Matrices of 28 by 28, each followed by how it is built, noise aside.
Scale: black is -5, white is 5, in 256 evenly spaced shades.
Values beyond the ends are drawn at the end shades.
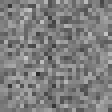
repeating rows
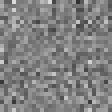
low rank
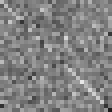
diagonal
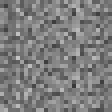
repeating rows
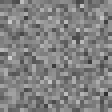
repeating rows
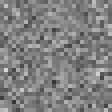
repeating rows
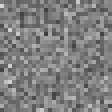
noise
